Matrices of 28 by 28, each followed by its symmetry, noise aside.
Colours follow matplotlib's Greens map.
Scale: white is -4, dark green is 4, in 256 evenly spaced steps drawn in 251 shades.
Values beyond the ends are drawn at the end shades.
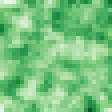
no symmetry.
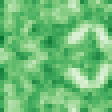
mirrored top to bottom.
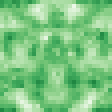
mirrored left to right.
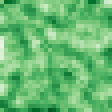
no symmetry.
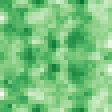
mirrored top to bottom.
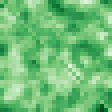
no symmetry.
